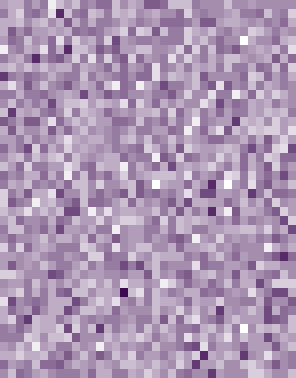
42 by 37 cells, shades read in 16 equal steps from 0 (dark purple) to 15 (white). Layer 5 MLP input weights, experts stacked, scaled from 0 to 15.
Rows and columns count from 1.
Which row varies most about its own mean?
24
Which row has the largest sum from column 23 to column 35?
15
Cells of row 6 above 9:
14
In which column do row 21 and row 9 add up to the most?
20
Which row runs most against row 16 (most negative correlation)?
18
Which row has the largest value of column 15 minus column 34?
34
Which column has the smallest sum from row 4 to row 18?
21
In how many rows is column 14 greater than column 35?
17
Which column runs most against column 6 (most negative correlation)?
9
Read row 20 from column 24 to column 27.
13 7 9 8
